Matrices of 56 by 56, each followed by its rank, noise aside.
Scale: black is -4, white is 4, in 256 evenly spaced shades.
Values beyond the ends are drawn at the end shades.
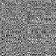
six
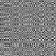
two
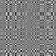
two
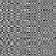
two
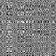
four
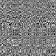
six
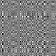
two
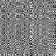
four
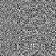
six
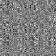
six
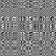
two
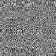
six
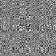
four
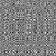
four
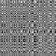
three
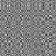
three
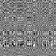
three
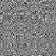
six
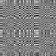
two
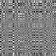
two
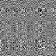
six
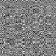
six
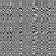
two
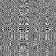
three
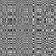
two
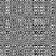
three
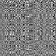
four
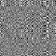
four
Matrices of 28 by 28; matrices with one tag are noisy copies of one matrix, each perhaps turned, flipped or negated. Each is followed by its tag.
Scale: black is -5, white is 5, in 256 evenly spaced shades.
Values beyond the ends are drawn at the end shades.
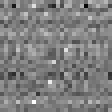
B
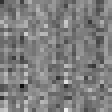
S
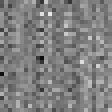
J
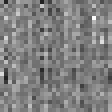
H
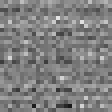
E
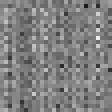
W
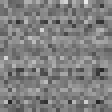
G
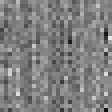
H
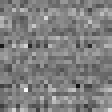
S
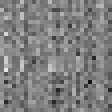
E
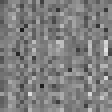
E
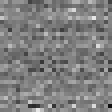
H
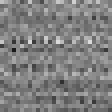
J
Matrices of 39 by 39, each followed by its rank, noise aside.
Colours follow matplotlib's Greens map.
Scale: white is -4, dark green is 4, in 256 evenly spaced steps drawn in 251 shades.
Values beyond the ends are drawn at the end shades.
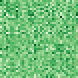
six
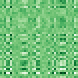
one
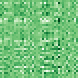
three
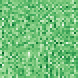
six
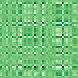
one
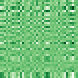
two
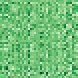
four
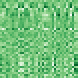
two
